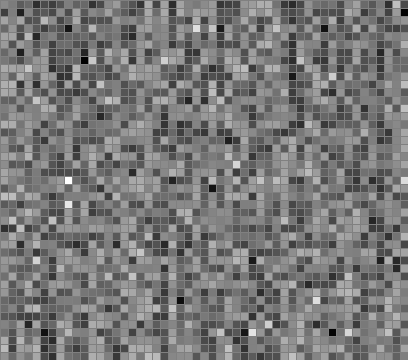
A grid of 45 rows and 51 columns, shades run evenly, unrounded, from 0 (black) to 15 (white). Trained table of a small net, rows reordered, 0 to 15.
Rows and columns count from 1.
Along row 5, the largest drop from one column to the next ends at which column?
5
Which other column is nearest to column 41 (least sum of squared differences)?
11
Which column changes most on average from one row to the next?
51
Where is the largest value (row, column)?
23, 9
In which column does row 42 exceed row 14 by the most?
32
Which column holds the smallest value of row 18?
29
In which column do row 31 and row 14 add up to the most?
27
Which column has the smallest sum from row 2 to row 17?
37
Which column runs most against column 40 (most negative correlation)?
26
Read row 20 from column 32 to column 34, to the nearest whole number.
3 6 6
